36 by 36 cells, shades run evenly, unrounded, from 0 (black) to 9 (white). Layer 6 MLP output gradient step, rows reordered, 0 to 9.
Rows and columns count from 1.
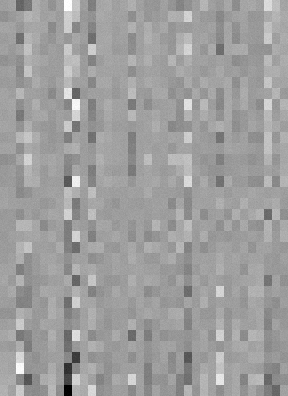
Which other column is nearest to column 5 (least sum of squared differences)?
14
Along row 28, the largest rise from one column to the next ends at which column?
10
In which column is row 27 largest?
28
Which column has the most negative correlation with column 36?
33
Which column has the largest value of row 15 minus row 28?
4
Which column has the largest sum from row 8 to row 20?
34
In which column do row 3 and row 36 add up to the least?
9
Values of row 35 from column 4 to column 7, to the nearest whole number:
3 5 6 6
